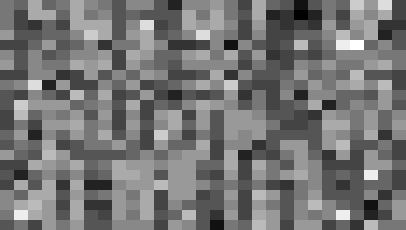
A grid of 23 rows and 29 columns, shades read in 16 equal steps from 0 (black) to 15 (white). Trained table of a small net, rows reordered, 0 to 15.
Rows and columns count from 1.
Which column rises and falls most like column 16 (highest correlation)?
26
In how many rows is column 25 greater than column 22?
13
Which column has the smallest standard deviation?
10
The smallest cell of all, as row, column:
2, 22
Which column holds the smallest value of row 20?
28
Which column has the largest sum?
6
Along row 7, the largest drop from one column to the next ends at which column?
9
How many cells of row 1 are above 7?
12
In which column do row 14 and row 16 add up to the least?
3
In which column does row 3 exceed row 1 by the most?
11
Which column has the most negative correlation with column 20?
16
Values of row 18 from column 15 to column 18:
5 4 9 4
